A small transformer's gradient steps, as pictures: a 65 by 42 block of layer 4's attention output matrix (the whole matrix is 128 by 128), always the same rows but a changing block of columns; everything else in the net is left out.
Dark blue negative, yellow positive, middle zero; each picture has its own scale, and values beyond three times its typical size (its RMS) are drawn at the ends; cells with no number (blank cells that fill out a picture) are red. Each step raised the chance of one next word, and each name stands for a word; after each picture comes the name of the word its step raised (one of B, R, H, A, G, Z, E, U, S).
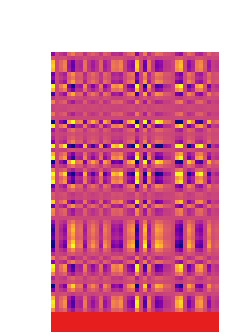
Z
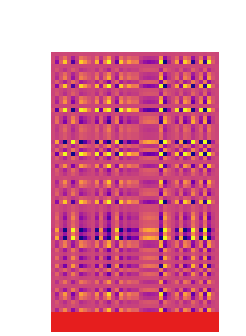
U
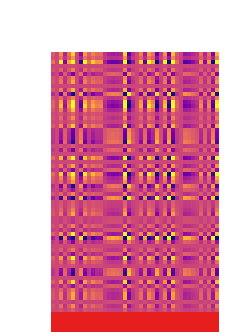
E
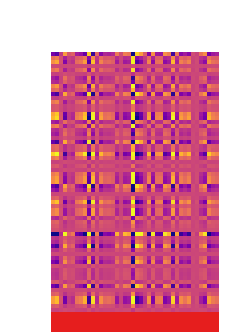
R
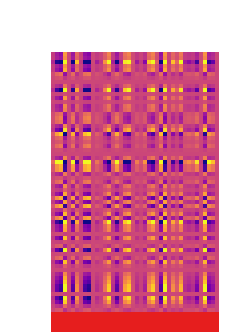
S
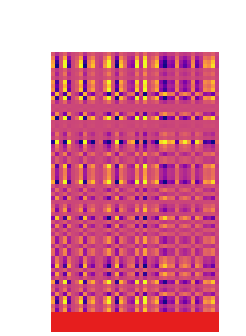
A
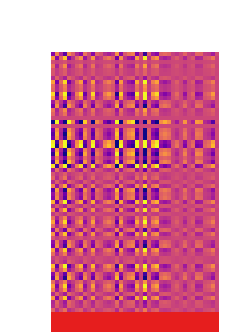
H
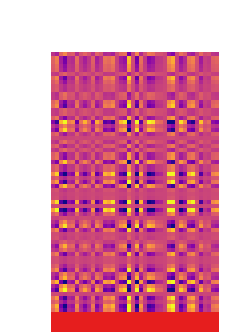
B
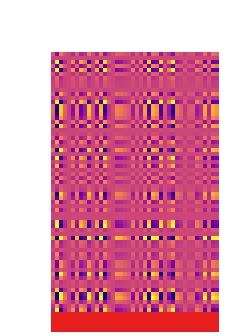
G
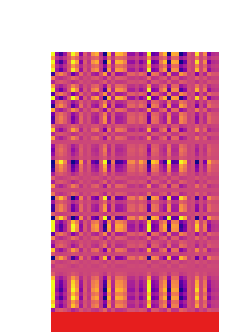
S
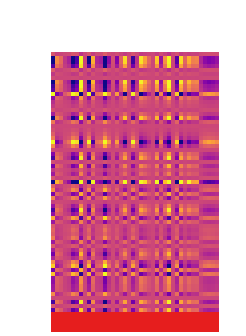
A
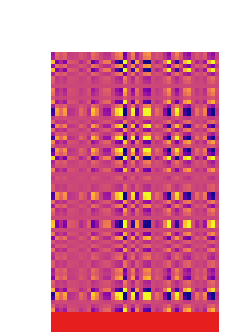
G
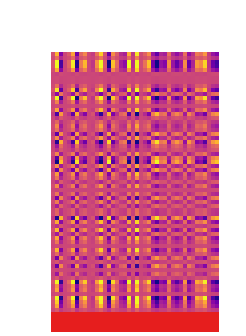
S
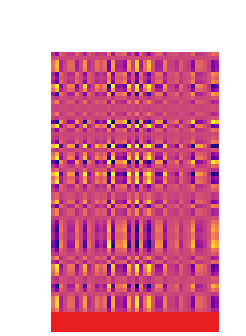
Z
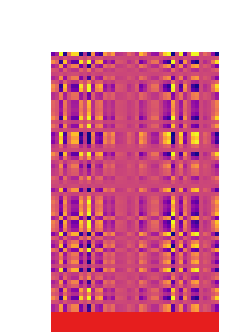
R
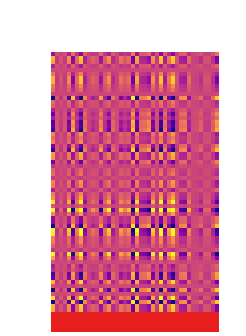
B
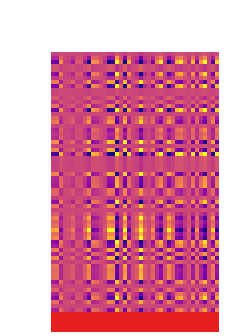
U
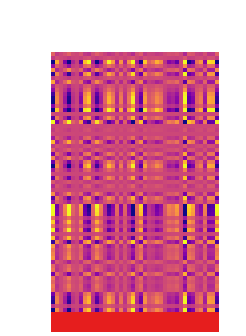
U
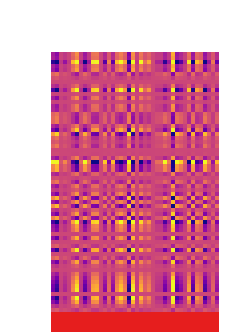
S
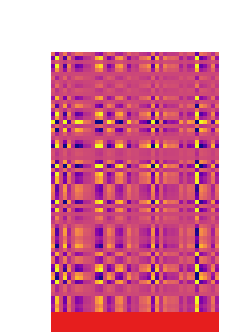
H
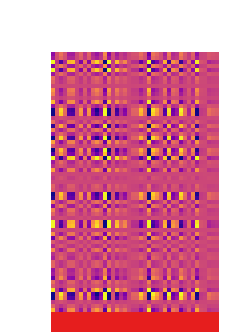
G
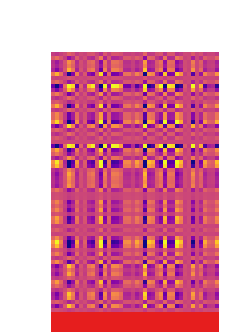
Z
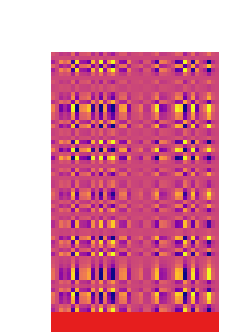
G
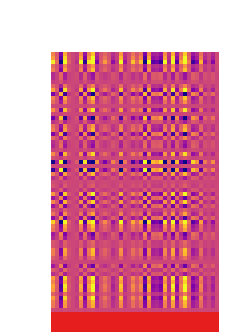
S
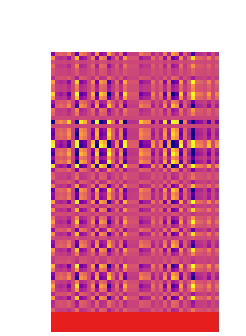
H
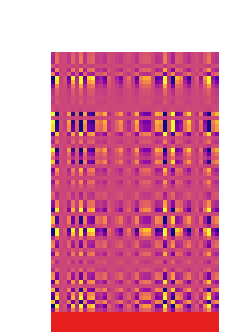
B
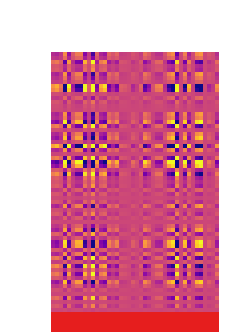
Z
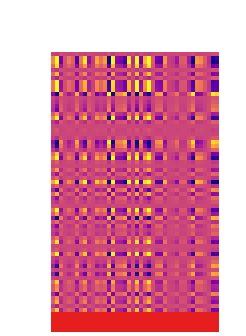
A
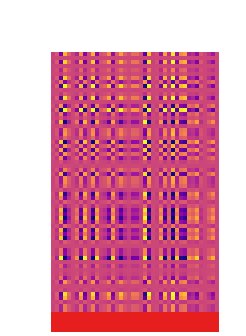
U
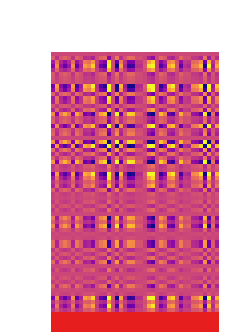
Z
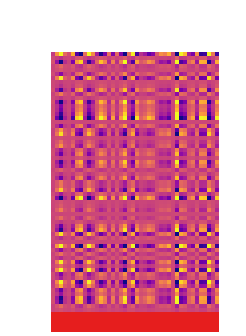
R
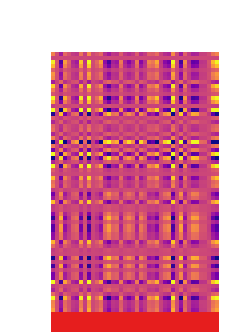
U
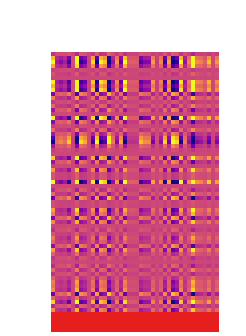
A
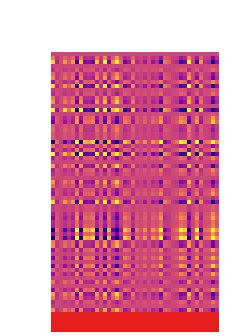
U
